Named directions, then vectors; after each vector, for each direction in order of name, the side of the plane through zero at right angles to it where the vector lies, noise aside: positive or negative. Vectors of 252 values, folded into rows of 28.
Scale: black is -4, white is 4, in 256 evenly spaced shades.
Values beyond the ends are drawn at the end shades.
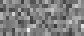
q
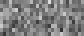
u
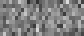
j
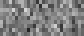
positive, negative, positive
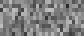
positive, positive, positive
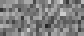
negative, positive, positive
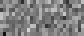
negative, positive, positive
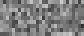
negative, negative, positive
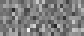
negative, positive, negative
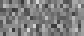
negative, positive, negative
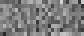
negative, negative, positive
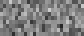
positive, positive, positive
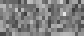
negative, negative, positive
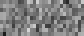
negative, positive, positive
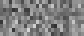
negative, positive, negative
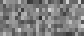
positive, positive, negative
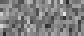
negative, positive, positive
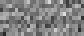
negative, positive, positive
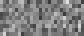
positive, negative, negative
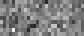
positive, negative, positive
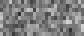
positive, positive, positive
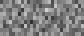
positive, positive, positive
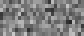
negative, negative, negative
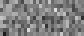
negative, positive, positive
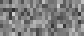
negative, positive, negative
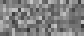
negative, negative, positive
